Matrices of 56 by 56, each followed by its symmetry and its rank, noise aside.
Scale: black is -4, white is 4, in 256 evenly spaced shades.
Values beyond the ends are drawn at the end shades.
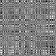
no symmetry, rank two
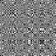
symmetric, rank three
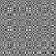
symmetric, rank two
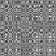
symmetric, rank two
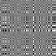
no symmetry, rank one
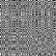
antisymmetric, rank two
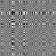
symmetric, rank one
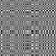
no symmetry, rank one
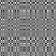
no symmetry, rank one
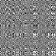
no symmetry, rank three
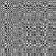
symmetric, rank two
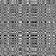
no symmetry, rank one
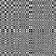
symmetric, rank one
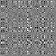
no symmetry, rank three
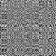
no symmetry, rank three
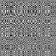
no symmetry, rank two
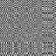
antisymmetric, rank two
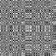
symmetric, rank two
